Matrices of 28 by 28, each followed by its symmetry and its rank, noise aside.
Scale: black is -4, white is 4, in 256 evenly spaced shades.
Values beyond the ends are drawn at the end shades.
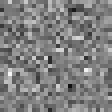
antisymmetric, rank eight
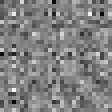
symmetric, rank four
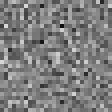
no symmetry, rank eight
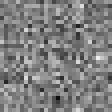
antisymmetric, rank six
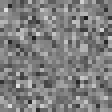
antisymmetric, rank eight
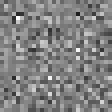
symmetric, rank four
